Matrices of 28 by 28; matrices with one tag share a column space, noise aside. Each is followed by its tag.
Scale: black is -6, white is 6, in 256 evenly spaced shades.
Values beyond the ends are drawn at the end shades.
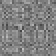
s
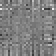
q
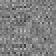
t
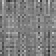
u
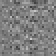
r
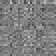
s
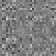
t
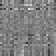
q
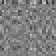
r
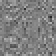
t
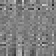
q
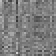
u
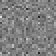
t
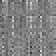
u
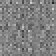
s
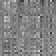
u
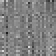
u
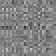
s
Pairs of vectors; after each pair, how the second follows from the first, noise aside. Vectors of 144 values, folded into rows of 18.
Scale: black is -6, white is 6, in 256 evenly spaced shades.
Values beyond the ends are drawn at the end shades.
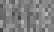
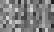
reversed, scaled up.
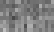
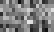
wrapped around, negated, scaled up.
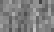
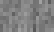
negated, shrunk.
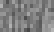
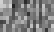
reversed, scaled up.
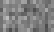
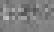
partly zeroed.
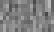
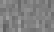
reversed, negated, shrunk.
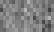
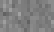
reversed, negated, shrunk.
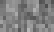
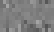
wrapped around, partly zeroed.
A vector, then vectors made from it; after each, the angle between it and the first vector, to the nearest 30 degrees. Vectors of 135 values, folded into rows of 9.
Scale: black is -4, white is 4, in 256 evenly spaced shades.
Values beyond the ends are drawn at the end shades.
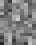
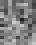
90 degrees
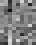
60 degrees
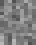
150 degrees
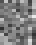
90 degrees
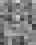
60 degrees
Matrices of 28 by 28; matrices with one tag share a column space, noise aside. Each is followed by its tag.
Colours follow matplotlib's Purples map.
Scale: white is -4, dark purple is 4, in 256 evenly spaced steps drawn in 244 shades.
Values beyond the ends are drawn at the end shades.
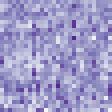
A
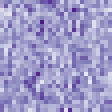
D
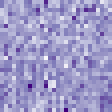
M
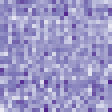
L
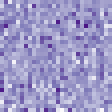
A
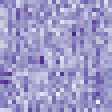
D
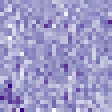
A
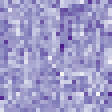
D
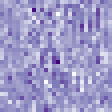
D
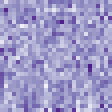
M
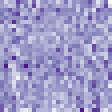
M
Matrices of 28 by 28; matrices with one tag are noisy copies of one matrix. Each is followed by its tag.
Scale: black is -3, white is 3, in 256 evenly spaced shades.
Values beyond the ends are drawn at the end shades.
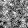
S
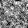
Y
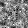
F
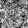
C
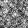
S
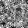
F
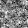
C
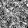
Y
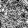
C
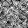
Y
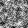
F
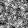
F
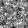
F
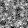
F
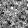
Y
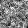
Y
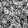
Y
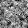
Y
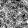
C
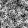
C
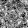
C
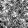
S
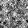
S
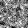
F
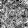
C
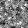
F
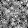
Y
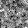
C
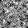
Y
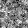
C
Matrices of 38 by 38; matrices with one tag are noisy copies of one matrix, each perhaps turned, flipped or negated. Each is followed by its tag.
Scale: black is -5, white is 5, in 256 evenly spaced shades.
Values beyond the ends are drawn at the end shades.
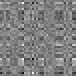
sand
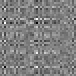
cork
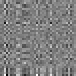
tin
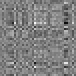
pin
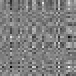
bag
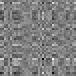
sand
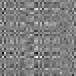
cork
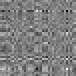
bag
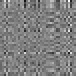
tin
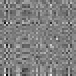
tin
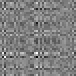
cork
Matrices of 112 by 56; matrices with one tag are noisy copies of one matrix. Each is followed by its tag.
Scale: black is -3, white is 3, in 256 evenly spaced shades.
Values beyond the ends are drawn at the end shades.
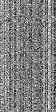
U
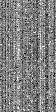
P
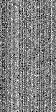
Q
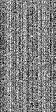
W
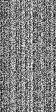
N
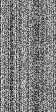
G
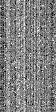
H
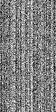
N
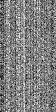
H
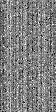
W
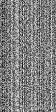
Q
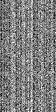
N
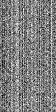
Q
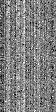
H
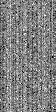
W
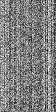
U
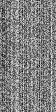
Q
